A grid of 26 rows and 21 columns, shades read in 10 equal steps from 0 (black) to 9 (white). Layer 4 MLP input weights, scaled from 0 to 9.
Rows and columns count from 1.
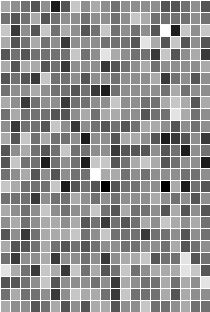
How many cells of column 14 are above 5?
4
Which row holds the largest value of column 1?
23
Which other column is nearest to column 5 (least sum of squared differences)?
13
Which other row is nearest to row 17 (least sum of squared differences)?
7
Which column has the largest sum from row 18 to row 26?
5
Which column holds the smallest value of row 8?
11
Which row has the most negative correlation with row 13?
9
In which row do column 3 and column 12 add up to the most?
15
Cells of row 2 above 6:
1
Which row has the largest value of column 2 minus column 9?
14
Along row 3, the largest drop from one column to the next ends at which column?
18
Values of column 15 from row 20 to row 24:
2 5 7 5 4
